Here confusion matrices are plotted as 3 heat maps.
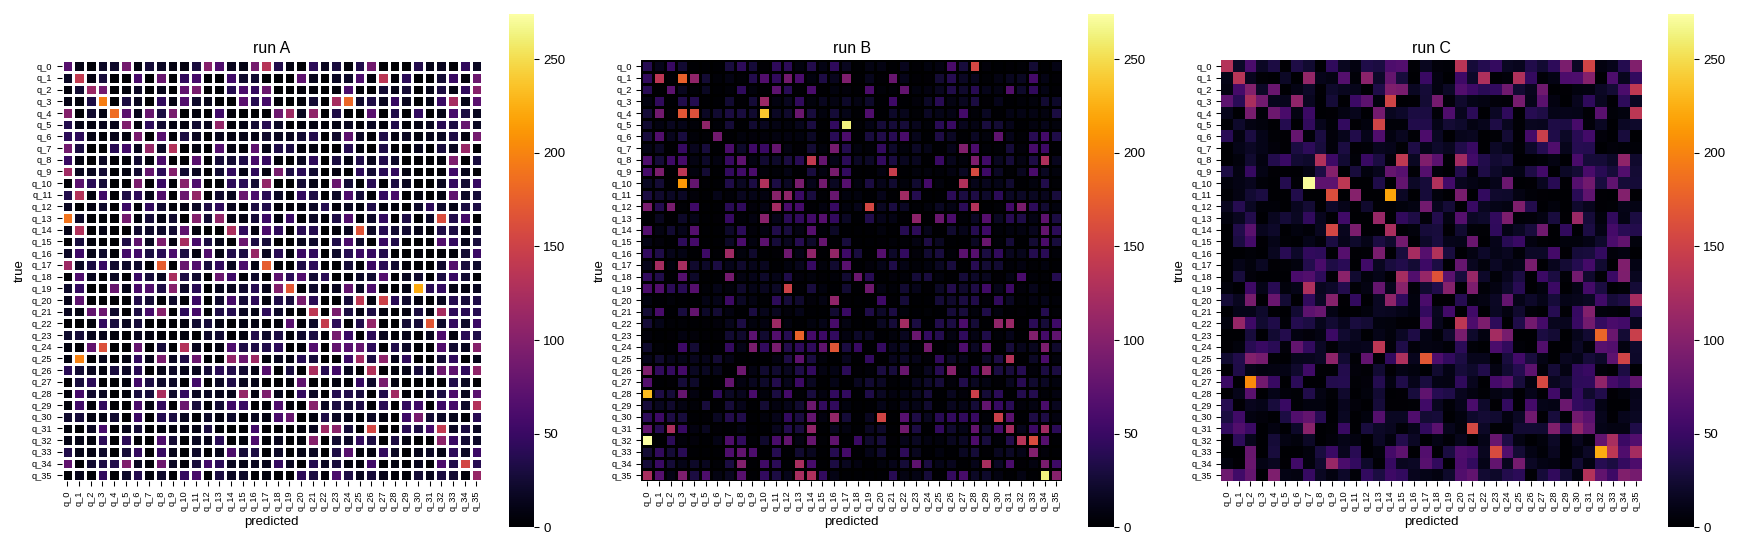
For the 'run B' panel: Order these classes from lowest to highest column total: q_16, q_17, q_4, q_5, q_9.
q_5, q_9, q_4, q_17, q_16
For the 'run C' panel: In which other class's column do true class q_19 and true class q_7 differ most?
q_15
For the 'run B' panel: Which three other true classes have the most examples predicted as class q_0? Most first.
q_32, q_28, q_35
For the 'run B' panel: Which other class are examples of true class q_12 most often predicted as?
q_19
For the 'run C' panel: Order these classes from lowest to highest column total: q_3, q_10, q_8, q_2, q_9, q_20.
q_3, q_8, q_10, q_9, q_20, q_2
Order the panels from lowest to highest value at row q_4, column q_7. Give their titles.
run B, run C, run A
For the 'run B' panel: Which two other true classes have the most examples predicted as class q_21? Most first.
q_9, q_1
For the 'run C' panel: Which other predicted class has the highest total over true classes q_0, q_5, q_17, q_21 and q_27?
q_31
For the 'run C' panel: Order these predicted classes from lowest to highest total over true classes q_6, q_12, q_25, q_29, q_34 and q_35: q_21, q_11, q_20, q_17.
q_11, q_20, q_21, q_17
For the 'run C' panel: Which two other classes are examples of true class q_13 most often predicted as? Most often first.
q_30, q_24
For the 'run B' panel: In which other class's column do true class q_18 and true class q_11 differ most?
q_22
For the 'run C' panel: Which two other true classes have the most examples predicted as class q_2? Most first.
q_27, q_3
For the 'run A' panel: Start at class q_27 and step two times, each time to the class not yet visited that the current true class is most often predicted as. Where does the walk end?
q_25
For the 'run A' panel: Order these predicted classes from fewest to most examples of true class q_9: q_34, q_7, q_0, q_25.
q_34, q_25, q_7, q_0
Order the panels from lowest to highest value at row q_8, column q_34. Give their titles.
run A, run C, run B
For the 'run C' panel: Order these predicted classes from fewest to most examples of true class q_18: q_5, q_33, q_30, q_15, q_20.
q_5, q_20, q_33, q_30, q_15
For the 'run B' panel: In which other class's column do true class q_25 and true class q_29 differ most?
q_31
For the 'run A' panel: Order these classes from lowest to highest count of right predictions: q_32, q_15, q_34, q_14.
q_15, q_32, q_14, q_34
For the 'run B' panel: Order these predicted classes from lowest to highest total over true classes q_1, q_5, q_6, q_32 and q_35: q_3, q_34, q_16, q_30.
q_30, q_16, q_3, q_34
